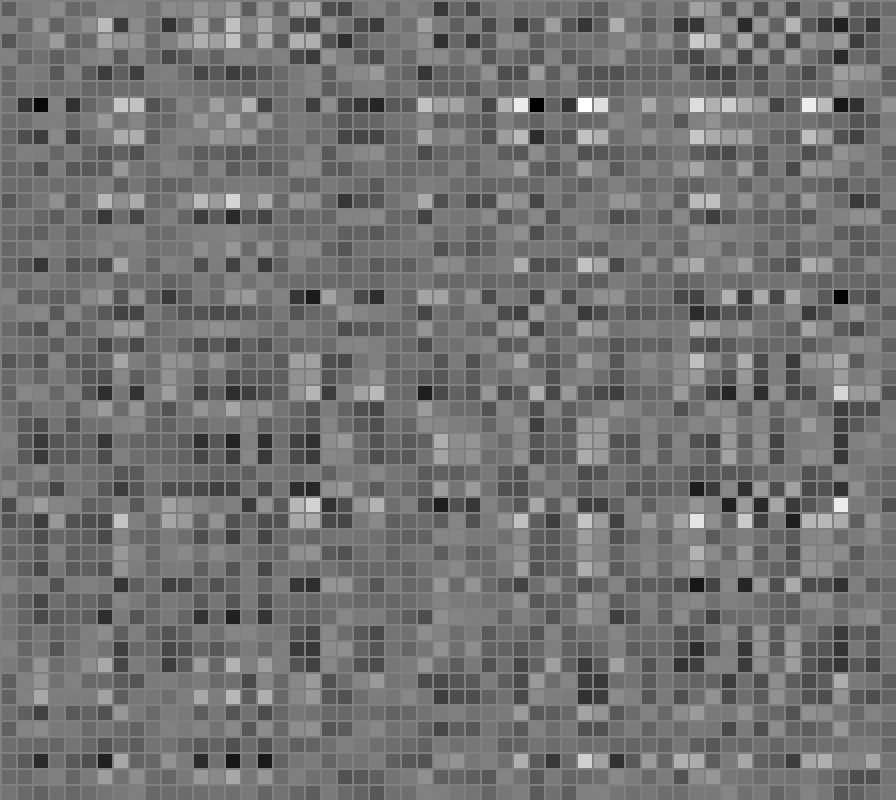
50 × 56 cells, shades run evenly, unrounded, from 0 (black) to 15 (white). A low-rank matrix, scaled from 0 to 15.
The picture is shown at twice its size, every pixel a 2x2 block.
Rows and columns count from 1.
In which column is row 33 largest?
44
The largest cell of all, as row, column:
7, 37
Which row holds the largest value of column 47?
33
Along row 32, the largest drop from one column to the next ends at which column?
21
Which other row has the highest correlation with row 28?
29
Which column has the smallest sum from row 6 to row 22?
34
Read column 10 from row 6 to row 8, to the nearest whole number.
7 5 6
